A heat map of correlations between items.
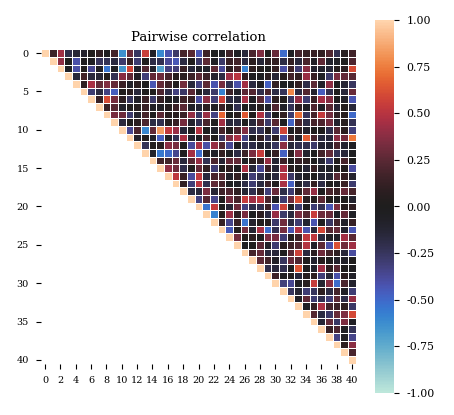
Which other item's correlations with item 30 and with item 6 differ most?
23
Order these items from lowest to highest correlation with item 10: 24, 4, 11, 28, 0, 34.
0, 11, 28, 34, 24, 4
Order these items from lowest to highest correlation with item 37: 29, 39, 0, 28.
29, 39, 28, 0
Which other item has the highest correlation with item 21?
35
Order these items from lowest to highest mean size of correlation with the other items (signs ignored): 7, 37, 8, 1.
7, 1, 37, 8
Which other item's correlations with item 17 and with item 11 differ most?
40
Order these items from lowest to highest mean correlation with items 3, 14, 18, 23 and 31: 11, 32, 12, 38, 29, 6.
32, 29, 11, 6, 12, 38
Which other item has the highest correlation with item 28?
33
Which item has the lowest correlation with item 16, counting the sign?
13
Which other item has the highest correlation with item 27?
19
